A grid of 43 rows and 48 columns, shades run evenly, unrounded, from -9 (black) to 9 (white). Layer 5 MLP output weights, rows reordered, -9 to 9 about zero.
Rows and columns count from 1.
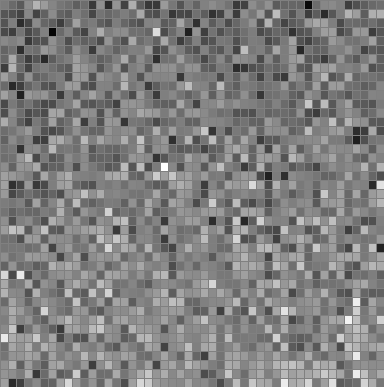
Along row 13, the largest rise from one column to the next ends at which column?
7
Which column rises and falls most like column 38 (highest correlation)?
30
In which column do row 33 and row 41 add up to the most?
14
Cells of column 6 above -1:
18
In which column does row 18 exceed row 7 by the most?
4
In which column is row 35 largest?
36
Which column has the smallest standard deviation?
17
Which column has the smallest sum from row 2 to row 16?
3
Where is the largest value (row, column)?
19, 21
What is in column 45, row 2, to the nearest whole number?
2
